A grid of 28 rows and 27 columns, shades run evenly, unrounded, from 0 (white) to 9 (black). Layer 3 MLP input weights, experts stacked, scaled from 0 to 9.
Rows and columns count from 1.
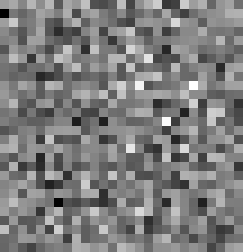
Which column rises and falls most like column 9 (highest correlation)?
12
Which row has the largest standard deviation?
23
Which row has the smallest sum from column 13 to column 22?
10
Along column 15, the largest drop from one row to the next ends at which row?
4
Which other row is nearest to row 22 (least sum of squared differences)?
5
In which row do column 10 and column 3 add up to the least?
21
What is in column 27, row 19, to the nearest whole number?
7
